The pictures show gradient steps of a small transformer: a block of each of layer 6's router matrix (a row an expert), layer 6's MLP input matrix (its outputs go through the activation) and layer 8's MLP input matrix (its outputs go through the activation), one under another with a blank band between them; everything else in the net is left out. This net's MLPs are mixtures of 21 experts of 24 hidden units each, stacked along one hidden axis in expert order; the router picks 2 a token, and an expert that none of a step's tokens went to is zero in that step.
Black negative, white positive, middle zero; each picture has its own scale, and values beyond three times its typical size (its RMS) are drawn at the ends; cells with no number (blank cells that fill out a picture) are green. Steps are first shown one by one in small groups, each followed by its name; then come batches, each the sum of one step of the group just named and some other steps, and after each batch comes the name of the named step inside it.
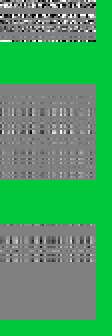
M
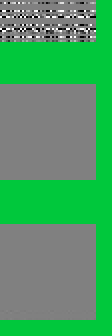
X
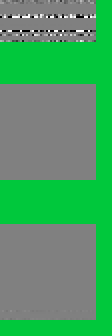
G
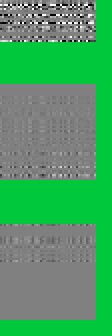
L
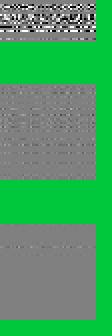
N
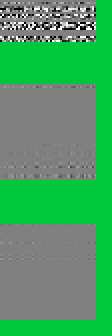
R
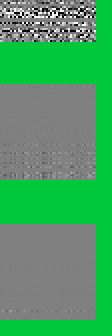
G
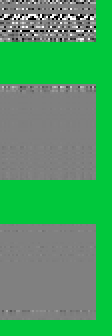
G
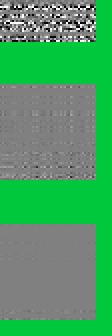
R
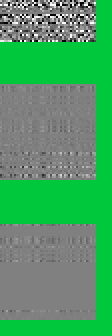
L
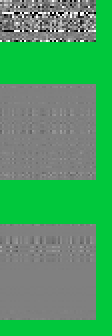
M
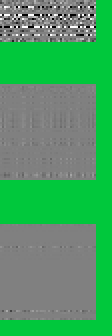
N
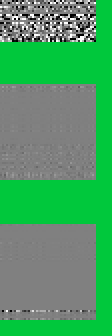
R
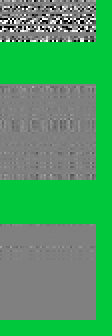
N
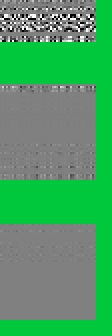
R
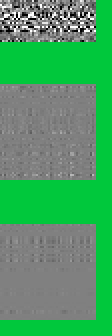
M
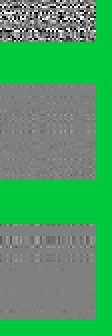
X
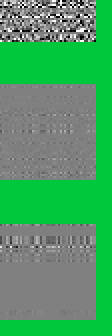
G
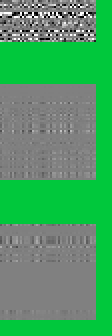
G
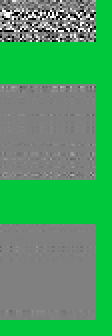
X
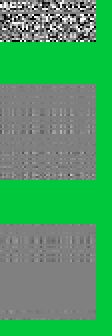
M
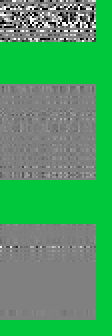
N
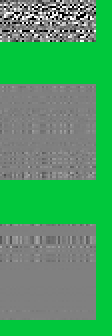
G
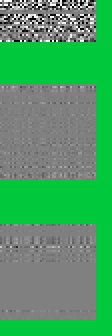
L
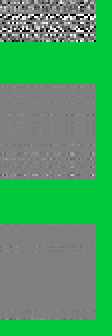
G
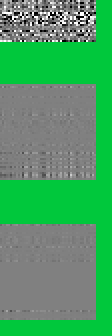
G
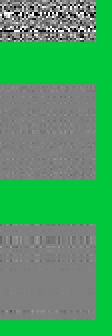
X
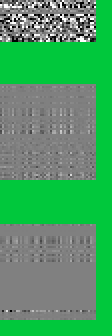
M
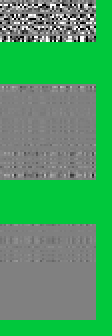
L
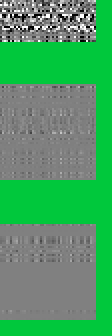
M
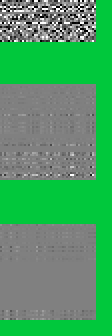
N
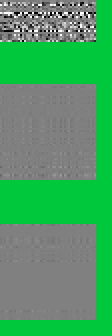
L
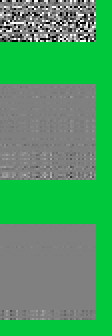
N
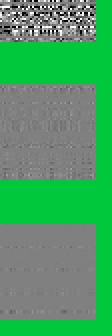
N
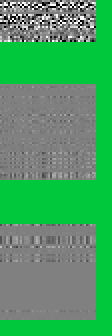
L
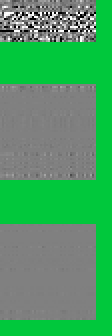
G
